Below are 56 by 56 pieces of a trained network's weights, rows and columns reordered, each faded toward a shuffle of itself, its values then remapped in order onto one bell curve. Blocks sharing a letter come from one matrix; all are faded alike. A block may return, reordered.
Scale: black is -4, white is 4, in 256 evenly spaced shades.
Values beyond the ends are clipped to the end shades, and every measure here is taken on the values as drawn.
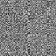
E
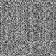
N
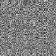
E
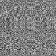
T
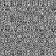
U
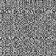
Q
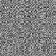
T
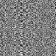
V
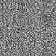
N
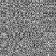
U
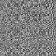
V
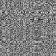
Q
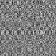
U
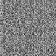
N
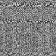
Q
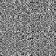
Q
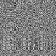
T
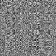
E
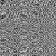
T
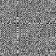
V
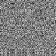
U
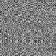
U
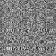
Q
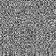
T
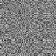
U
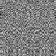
U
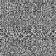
Q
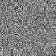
E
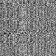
N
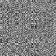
E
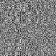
E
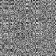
V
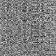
Q
